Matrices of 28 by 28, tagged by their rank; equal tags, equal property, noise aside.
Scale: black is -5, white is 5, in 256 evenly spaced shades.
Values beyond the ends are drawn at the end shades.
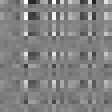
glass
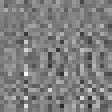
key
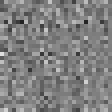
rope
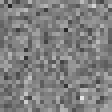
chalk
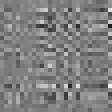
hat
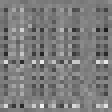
glass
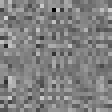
rope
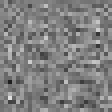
chalk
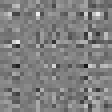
hat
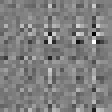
hat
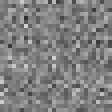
chalk
